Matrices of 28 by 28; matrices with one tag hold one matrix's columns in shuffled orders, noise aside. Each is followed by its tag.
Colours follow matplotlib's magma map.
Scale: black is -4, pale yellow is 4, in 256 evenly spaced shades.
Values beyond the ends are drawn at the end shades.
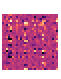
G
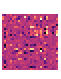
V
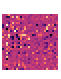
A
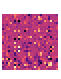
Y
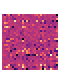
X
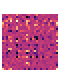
G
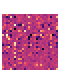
A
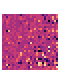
Y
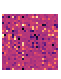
A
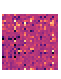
G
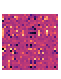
V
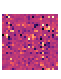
A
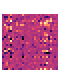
G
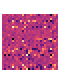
X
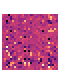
Y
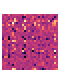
G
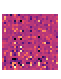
Y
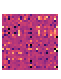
V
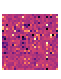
A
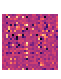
A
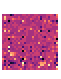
Y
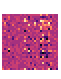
G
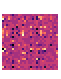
V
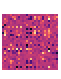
V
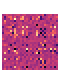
V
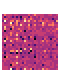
G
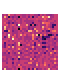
A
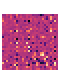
Y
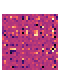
V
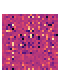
A
